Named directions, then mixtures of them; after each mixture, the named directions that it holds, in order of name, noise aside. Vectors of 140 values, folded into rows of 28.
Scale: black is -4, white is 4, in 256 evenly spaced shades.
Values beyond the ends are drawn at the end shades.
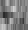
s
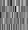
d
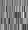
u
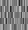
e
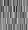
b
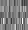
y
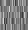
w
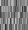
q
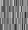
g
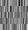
e.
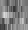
s.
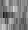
s.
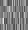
d, w.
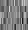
w, y.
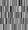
e.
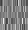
b, w, y.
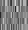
d.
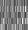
b, u, y.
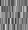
q.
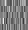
d, w.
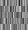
d, e.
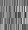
b, u, y.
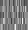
b, g, y.
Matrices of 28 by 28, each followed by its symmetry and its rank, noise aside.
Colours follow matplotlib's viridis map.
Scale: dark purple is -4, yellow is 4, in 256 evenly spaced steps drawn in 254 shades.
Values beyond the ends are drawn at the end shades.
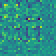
no symmetry, rank four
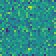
antisymmetric, rank eight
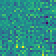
antisymmetric, rank six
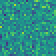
antisymmetric, rank eight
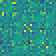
symmetric, rank six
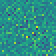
symmetric, rank eight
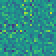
antisymmetric, rank six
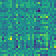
antisymmetric, rank four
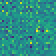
antisymmetric, rank four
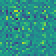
no symmetry, rank four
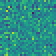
antisymmetric, rank eight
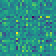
antisymmetric, rank four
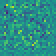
antisymmetric, rank eight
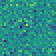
no symmetry, rank eight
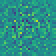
no symmetry, rank four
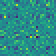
symmetric, rank four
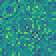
symmetric, rank eight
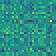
no symmetry, rank four
